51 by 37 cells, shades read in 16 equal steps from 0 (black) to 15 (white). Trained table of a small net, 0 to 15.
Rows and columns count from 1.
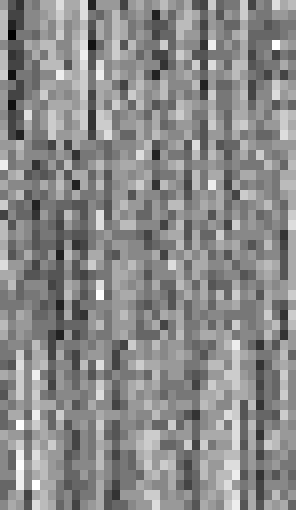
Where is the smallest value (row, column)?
4, 2
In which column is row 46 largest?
3
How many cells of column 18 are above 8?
31
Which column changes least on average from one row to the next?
14
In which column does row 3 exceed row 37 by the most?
15
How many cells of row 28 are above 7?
20
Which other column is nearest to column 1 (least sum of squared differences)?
23
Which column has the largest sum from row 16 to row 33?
37
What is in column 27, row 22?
5
